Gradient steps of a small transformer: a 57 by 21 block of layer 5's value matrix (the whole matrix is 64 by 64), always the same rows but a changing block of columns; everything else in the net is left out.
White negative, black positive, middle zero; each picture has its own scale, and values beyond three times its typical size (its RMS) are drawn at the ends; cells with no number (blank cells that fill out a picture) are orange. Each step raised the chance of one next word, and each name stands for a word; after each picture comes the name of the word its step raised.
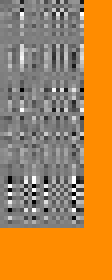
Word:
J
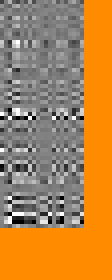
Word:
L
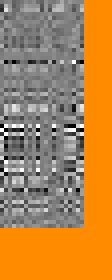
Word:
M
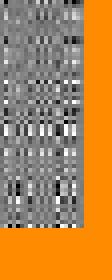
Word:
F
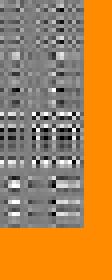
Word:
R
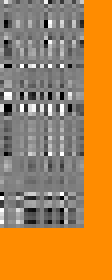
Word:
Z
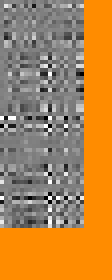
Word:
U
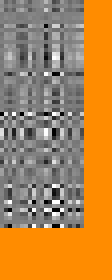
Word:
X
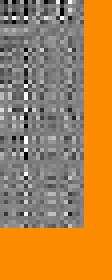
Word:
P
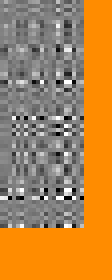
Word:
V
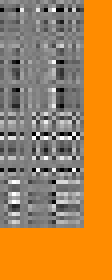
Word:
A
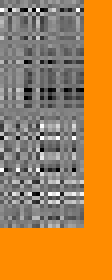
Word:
A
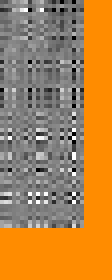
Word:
A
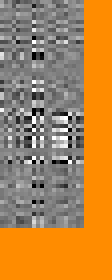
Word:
R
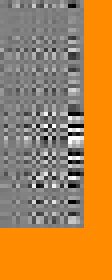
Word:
R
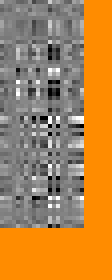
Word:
V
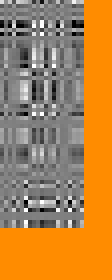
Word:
X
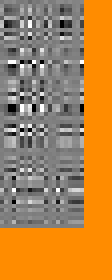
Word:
M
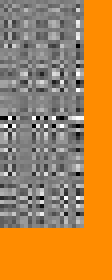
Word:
U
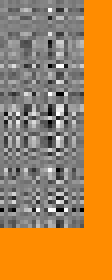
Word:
Z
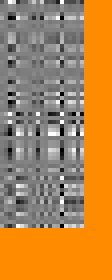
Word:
F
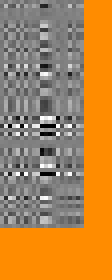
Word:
U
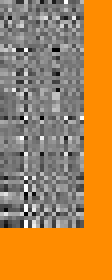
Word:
P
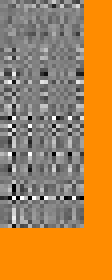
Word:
V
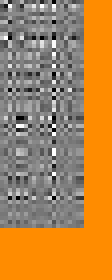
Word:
U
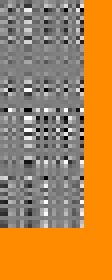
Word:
R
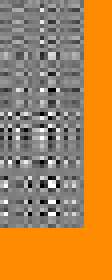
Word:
R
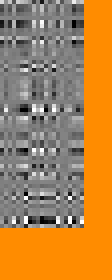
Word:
L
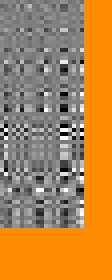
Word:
M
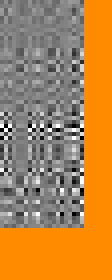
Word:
M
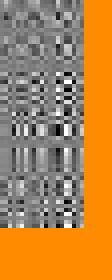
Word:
F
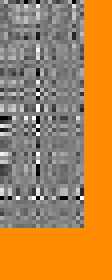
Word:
V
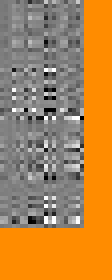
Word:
L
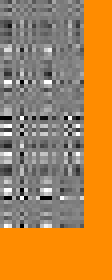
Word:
V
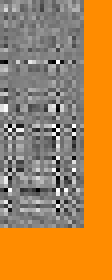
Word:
M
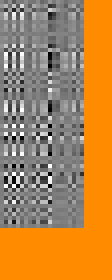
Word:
J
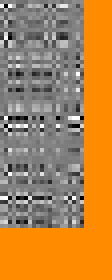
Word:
U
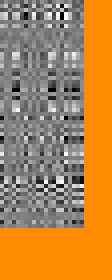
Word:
J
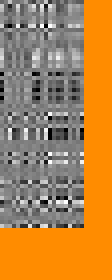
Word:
X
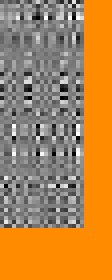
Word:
F
